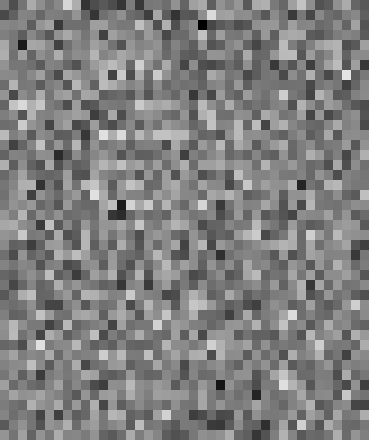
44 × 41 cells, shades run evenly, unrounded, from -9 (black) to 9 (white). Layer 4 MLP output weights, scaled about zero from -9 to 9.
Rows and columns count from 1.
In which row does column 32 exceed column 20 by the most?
39
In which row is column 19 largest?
42
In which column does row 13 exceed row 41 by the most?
3
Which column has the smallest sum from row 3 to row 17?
22
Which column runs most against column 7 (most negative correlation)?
12
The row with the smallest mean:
2
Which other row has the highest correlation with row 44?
6
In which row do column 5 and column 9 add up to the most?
35
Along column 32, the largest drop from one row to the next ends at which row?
40
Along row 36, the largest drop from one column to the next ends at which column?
24
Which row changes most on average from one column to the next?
8
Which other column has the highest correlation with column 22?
17
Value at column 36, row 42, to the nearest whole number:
1
